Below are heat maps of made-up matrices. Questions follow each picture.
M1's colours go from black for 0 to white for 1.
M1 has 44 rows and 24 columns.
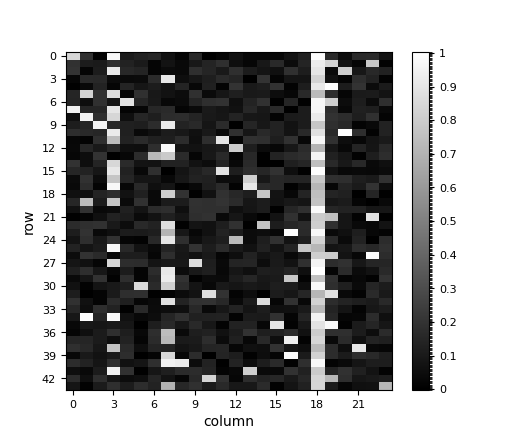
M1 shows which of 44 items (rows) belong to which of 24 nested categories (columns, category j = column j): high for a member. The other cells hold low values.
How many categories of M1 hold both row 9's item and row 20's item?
1
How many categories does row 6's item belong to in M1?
3
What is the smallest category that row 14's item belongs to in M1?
3
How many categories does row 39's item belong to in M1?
3
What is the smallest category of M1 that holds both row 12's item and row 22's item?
7
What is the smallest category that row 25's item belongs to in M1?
17
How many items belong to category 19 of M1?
8
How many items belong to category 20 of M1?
2
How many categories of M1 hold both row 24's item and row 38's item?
1
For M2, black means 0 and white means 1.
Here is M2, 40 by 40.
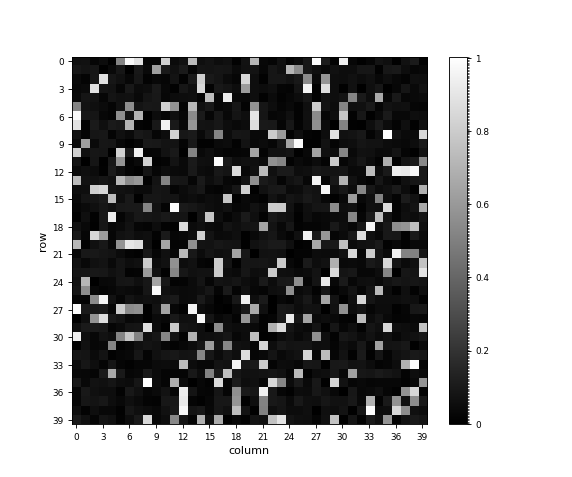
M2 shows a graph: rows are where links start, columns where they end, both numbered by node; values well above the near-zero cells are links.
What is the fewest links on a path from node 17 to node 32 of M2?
5
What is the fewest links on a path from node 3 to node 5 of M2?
4
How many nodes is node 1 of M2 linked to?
3
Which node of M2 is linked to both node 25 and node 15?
node 34
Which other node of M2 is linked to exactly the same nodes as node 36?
node 33
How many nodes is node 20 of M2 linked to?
8
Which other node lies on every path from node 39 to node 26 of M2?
node 14
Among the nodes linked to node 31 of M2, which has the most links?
node 21
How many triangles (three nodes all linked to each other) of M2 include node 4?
6
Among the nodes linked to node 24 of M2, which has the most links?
node 28
